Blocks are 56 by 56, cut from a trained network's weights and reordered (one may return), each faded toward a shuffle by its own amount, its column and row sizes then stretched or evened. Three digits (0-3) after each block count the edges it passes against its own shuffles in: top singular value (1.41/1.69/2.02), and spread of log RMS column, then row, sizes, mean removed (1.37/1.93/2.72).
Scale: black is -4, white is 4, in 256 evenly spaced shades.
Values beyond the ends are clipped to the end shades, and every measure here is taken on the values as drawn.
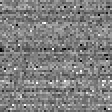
2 0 1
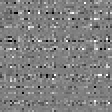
2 1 3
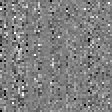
0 3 0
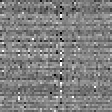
3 2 0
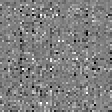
1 2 2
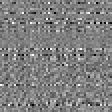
3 0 3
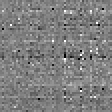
2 2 1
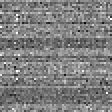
3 1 0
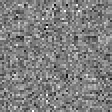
2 0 1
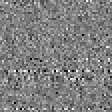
2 0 2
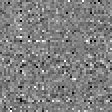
1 1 2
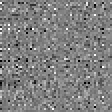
2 2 2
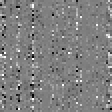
1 3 1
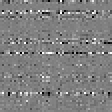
3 1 3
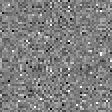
3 1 0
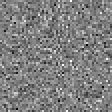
2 0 0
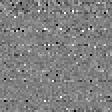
0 0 2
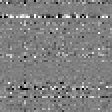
3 1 3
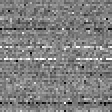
3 0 2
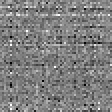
2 2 2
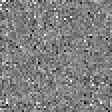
0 1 1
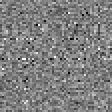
2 0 1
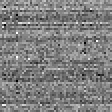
3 1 1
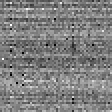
3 1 1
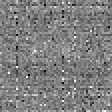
1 2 0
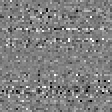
1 0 3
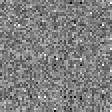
1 1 0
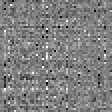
1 3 0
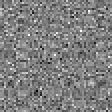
3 0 0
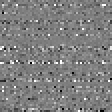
1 0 3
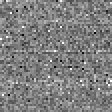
0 0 1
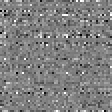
1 1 3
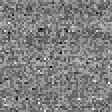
0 0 1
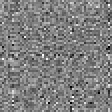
3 1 0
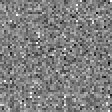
1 0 0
